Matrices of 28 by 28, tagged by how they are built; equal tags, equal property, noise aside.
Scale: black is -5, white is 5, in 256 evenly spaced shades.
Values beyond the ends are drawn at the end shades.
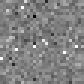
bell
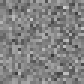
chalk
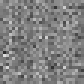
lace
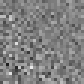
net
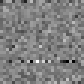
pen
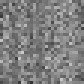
lace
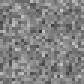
chalk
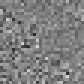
net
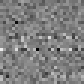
pen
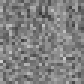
lace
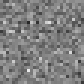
pen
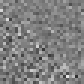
net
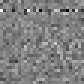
pen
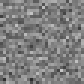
lace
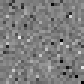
bell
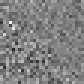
net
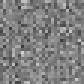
lace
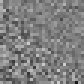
net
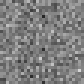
chalk
